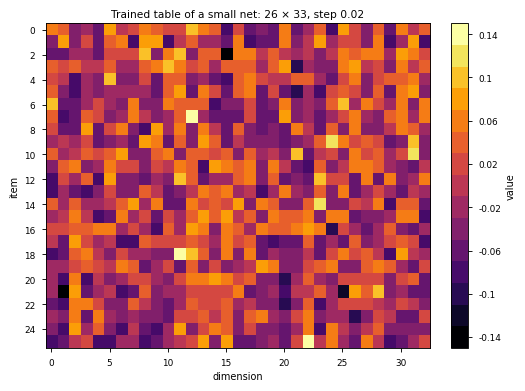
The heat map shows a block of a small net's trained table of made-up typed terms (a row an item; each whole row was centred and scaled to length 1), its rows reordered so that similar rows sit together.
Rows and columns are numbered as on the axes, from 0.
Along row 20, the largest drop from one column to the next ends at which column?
3
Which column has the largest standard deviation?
15
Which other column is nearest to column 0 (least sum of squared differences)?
10
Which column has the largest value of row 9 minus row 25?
8
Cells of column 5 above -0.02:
15
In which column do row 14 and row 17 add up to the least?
32
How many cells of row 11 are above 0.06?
1
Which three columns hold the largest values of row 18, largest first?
11, 12, 30
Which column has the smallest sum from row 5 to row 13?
18
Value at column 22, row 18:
0
